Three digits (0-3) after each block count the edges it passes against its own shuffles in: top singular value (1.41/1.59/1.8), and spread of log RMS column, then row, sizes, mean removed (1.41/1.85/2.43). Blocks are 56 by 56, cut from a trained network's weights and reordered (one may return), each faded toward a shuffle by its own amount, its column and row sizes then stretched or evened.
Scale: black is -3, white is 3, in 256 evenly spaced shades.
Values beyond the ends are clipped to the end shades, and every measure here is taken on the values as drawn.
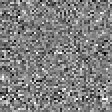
1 0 2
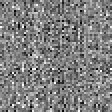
1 2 1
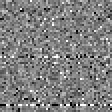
3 0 2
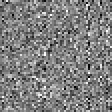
2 2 0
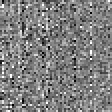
1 3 0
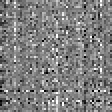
2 3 2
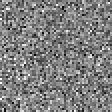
0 0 0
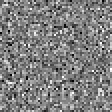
1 1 0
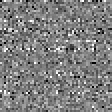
0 1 3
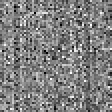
2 0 1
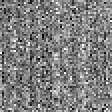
2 1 0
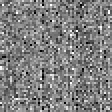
1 1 1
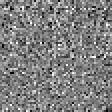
1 1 2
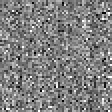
1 1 1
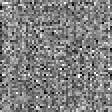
1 0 2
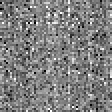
1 2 1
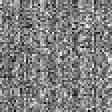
3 0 0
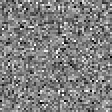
1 0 1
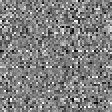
2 1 3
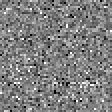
0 0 1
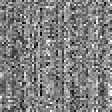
3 2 0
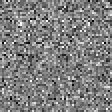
2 0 2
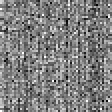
3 0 1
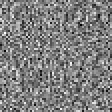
3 0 0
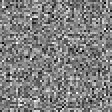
3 0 1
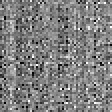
2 2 3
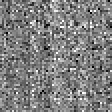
1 0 2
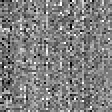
2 2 1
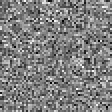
2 0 0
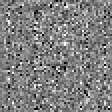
0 3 1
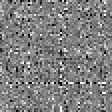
1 3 2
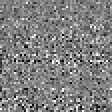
0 2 3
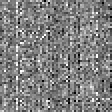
3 2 1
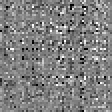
0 3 3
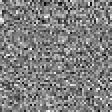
3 0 3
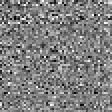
3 1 3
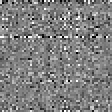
3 2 3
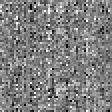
1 3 1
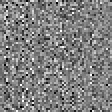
2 3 0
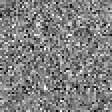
0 0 2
